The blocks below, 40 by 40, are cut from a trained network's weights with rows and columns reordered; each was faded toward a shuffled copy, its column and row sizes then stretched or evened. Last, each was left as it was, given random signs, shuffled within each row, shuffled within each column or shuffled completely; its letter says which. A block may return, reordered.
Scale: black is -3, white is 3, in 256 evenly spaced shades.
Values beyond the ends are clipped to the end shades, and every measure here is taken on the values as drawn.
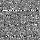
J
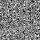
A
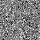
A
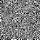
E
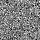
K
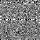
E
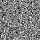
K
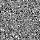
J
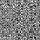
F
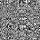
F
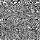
E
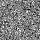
K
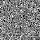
A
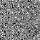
E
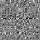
F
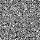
J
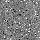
K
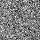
K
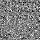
J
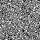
K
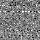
J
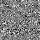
J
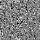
A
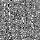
A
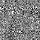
E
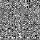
E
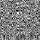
F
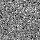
K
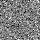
K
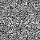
E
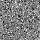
K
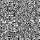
E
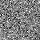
K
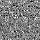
J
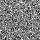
K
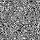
J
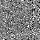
A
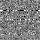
J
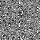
A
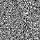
A
